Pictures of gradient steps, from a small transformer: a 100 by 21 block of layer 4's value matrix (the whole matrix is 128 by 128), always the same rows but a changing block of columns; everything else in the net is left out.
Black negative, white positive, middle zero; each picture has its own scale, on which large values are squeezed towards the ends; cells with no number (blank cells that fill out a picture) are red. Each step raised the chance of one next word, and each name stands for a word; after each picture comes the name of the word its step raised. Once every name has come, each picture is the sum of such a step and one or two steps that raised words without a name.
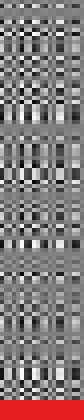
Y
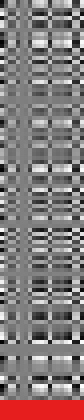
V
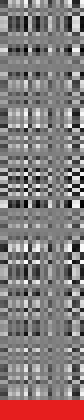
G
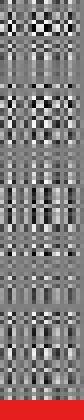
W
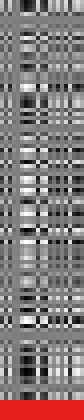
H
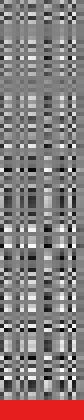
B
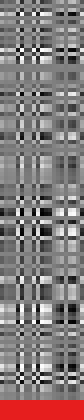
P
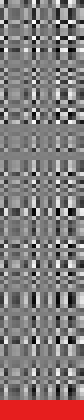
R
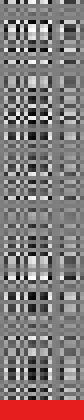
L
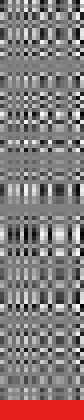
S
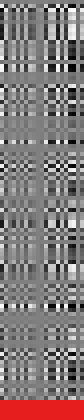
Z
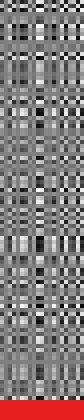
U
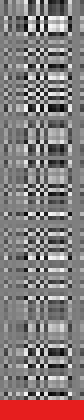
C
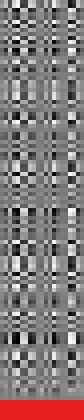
R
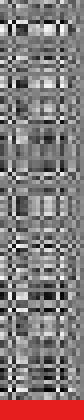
L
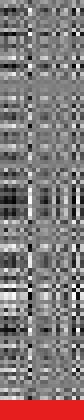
B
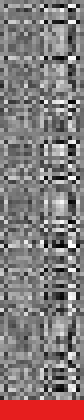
Y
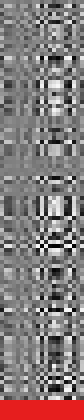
P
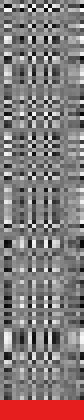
U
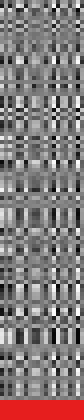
H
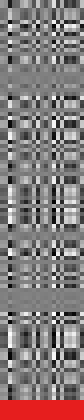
W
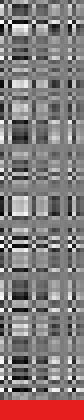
L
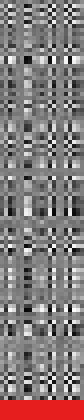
P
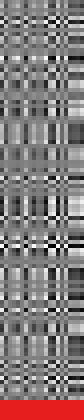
B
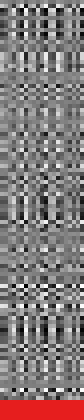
Z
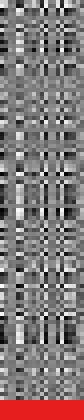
R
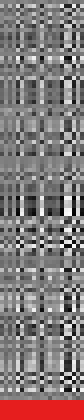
P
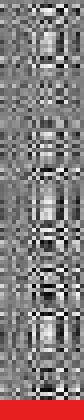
Y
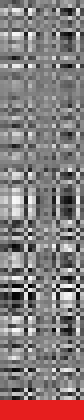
B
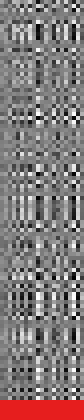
L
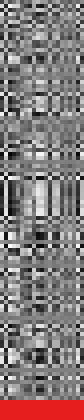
S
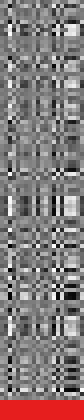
L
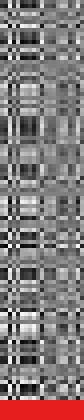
V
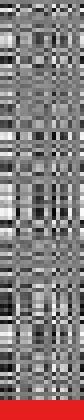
P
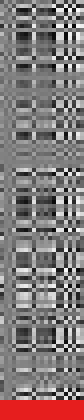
U
